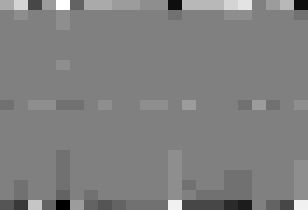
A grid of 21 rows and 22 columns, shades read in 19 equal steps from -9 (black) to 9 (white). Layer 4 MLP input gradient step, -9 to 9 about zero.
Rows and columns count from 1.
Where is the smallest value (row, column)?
21, 5
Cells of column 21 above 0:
1
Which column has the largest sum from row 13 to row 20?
13
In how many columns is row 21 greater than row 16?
4
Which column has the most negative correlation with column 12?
6
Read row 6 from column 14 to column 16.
0 0 0
